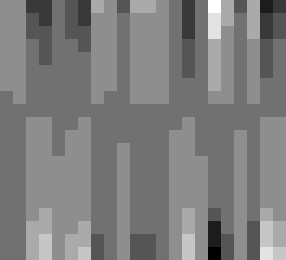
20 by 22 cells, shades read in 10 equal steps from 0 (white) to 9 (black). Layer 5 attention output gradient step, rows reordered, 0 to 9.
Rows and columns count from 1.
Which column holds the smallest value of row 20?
21
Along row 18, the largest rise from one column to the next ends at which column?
17
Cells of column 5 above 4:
12
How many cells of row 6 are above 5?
2
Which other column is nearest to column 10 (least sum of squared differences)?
19
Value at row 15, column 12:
5
